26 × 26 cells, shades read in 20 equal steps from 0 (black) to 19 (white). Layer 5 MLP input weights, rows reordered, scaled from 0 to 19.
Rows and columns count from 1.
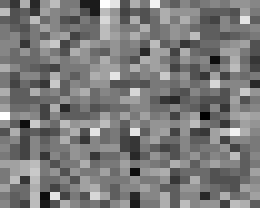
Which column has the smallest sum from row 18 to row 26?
14
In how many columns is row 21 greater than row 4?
13
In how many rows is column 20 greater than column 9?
11
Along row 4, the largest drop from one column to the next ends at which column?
16
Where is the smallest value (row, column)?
15, 21
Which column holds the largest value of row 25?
6
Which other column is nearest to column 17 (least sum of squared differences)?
19
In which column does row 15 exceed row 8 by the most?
1
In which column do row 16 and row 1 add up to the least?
2
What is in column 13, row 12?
8
